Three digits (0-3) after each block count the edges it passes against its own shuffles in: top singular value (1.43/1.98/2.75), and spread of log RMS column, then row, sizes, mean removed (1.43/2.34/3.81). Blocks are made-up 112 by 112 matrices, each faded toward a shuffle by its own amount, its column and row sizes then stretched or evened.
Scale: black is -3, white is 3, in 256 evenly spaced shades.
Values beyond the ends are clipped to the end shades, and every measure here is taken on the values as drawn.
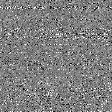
0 1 2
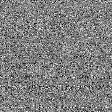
0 0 2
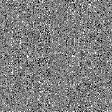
1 2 1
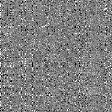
2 2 1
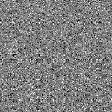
2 1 1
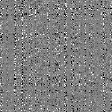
1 3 2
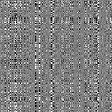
3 3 2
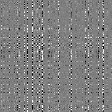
3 3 2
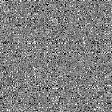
2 1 2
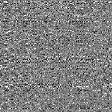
2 1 2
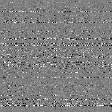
1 1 3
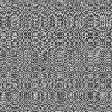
3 0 2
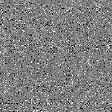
1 1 2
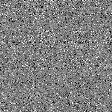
1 0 1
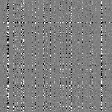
3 3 2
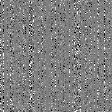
0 3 0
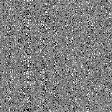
1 2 0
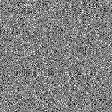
2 0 1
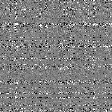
1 2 3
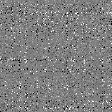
0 2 2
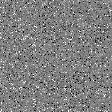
1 1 1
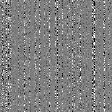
1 3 0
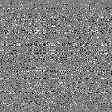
2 0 3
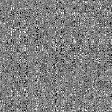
2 2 1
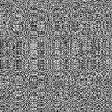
3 1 1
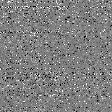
1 1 2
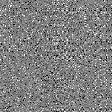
2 1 1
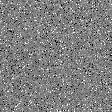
1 0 0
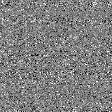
0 0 2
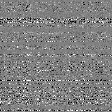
1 1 3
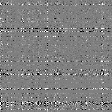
2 2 3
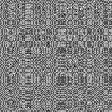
3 0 1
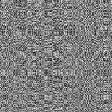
3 2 1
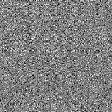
2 0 1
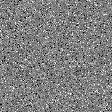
1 0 0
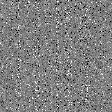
0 2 0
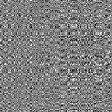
3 2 2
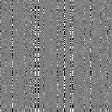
3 3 1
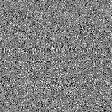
2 0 1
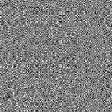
3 1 1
